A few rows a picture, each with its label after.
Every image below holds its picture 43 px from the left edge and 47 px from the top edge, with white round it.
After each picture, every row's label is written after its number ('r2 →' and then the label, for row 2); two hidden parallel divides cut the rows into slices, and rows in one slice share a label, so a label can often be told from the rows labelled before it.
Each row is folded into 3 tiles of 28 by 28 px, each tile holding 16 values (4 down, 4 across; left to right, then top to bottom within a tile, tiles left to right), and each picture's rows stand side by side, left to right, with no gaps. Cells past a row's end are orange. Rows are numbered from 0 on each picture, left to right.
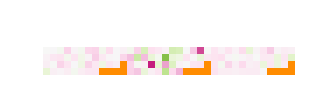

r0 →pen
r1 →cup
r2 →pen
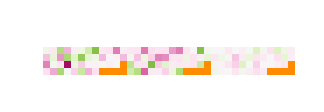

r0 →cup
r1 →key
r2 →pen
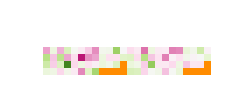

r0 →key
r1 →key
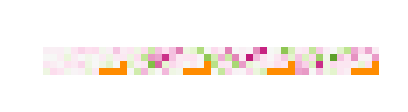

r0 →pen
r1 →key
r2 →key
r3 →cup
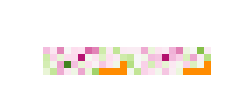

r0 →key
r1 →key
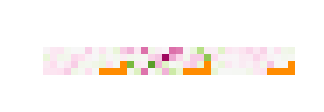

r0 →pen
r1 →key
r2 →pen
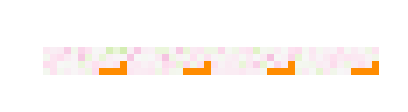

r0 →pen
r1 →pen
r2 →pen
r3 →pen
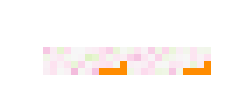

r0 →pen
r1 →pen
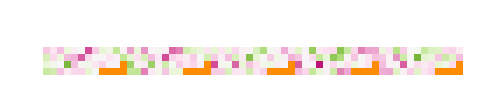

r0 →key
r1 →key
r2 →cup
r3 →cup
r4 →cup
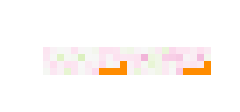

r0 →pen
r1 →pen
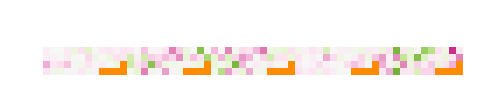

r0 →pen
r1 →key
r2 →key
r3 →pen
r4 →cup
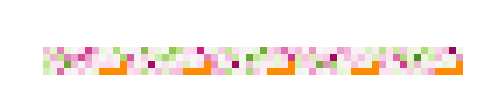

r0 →key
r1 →cup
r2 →cup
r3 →key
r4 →cup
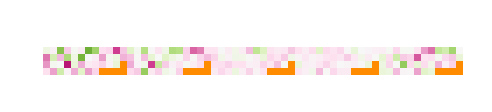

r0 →cup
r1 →cup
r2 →pen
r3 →pen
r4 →key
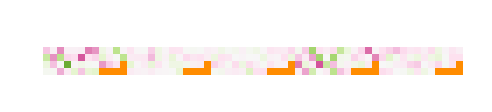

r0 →key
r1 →pen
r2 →pen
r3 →cup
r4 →pen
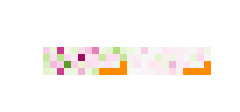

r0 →key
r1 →pen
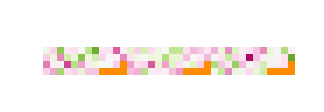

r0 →cup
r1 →cup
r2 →key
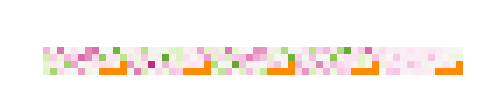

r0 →key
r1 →cup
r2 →key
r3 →cup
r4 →pen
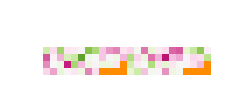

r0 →cup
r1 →key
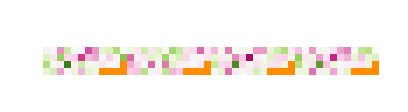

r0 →key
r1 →cup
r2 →key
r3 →key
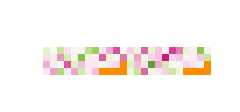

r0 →cup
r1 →key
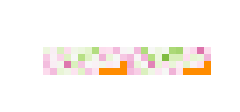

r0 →cup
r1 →cup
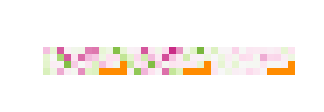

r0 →key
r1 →key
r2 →pen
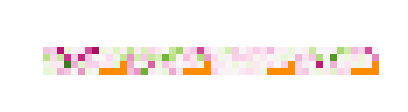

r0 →key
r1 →cup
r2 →pen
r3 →cup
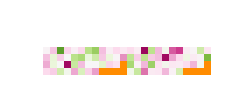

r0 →cup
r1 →key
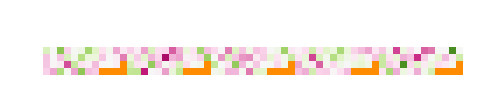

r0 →cup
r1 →key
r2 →key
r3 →cup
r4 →key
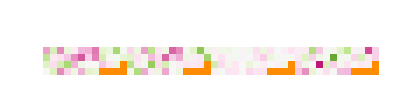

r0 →key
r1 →key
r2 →pen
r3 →cup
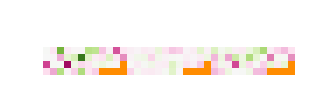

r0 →cup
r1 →pen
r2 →cup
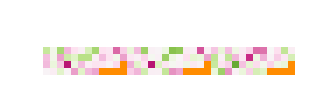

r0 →cup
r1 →cup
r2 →key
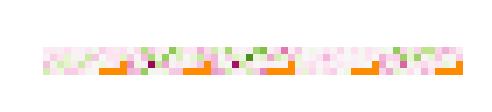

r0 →pen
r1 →cup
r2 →cup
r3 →pen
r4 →cup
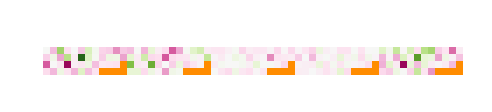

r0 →cup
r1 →key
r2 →pen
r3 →pen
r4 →cup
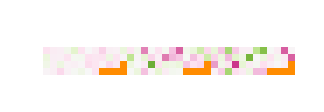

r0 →pen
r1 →key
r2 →cup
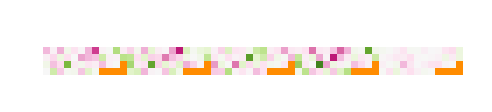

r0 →key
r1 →key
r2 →cup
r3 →key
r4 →pen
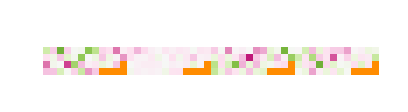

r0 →cup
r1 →pen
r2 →key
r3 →key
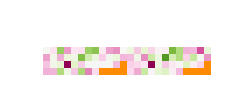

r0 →cup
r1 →cup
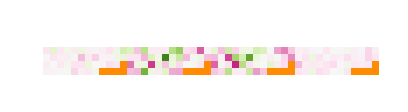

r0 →pen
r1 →cup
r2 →cup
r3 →pen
